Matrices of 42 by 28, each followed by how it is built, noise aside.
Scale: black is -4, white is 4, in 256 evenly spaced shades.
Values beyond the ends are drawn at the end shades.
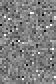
sparse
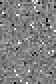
sparse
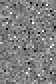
sparse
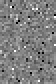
sparse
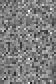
repeating rows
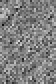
Hankel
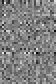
low rank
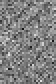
Hankel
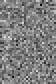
noise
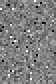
sparse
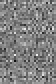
low rank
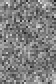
smooth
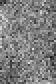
smooth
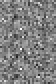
repeating rows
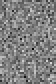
noise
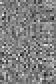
low rank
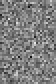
noise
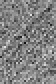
Hankel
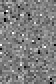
sparse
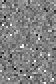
sparse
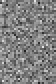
repeating rows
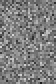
noise
